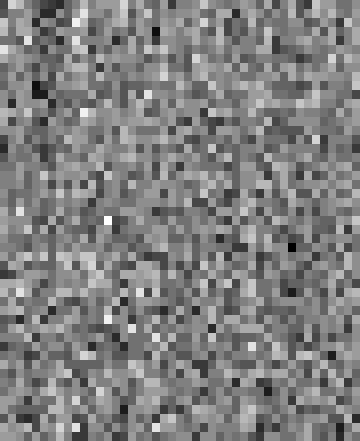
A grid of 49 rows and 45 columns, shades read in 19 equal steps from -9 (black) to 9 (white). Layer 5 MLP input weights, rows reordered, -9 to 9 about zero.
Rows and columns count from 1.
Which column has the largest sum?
32
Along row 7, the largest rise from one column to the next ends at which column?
25
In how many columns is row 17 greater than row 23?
14
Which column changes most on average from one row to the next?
20
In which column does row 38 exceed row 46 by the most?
16
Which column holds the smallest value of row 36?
3
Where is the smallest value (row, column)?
28, 37
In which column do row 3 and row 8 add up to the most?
10
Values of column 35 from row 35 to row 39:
-2 0 0 0 5
